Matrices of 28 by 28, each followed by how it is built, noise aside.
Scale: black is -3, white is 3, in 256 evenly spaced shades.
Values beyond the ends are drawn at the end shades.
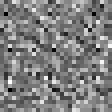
repeating columns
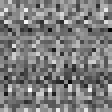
repeating columns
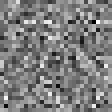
low rank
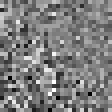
lower triangular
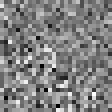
lower triangular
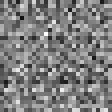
repeating columns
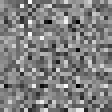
low rank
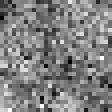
smooth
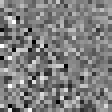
lower triangular
